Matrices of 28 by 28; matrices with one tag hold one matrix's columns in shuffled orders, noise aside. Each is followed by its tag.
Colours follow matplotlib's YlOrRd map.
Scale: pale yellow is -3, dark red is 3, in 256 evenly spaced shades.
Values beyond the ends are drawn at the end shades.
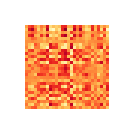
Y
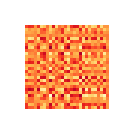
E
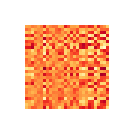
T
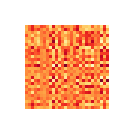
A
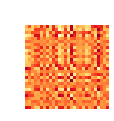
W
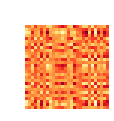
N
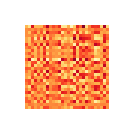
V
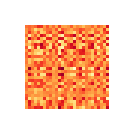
T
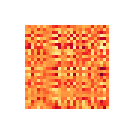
T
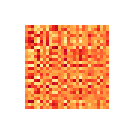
A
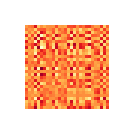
T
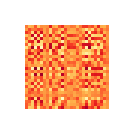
T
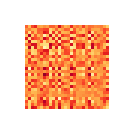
T
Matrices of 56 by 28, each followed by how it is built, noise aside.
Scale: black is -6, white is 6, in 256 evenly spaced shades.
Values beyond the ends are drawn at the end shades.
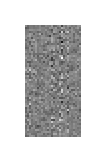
uneven columns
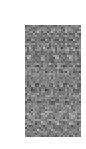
repeating columns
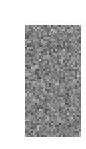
noise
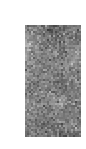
smooth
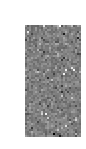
sparse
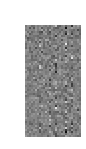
uneven columns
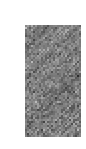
Hankel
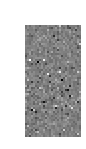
sparse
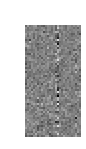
uneven columns
